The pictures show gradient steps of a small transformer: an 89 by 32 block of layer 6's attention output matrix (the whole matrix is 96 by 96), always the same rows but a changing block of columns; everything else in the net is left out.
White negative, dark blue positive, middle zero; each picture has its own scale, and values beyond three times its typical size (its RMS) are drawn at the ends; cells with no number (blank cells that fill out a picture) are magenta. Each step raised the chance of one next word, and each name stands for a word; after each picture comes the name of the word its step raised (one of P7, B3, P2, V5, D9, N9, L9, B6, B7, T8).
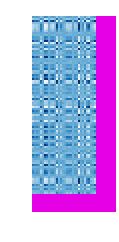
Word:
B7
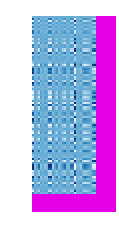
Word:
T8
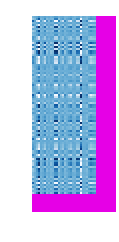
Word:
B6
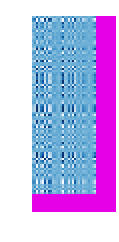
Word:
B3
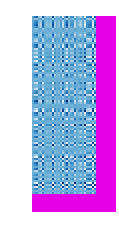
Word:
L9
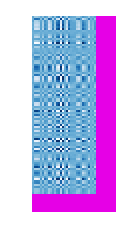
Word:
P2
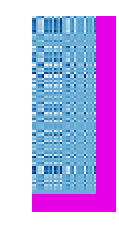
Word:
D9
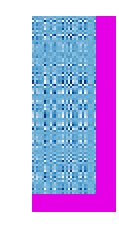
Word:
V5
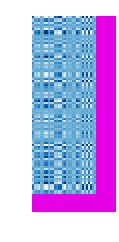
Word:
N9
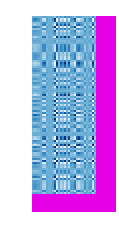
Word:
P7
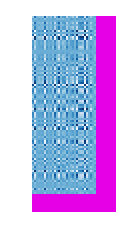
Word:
V5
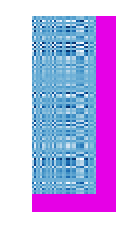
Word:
B6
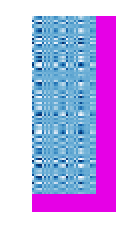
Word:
T8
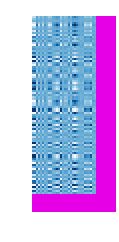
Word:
L9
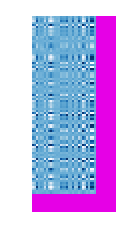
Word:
P7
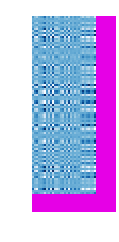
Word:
V5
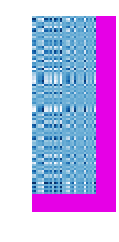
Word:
B3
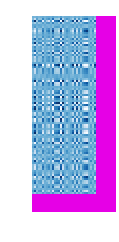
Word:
T8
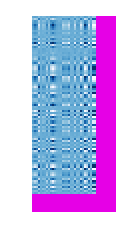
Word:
P2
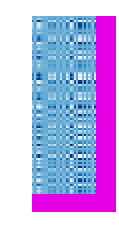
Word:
B7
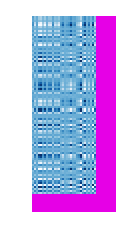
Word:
L9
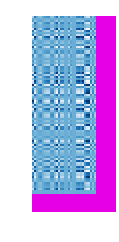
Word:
V5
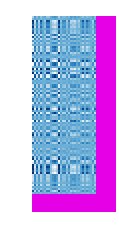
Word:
D9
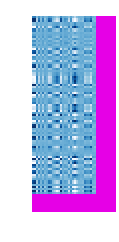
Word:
B3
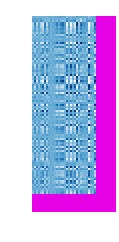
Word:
P2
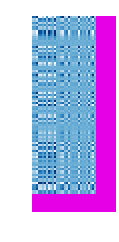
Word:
N9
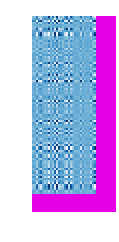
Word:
N9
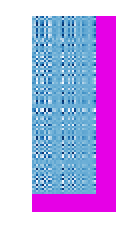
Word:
L9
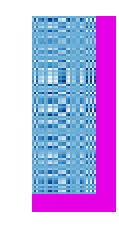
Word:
B3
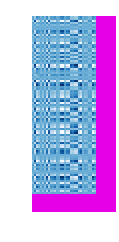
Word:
T8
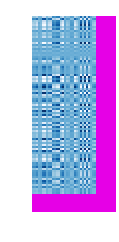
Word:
P2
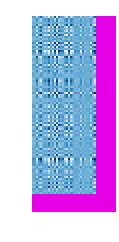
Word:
B6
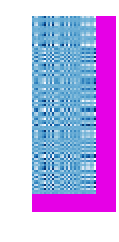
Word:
L9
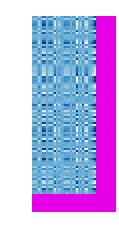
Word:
P2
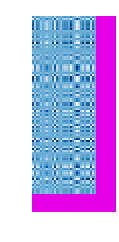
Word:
P2
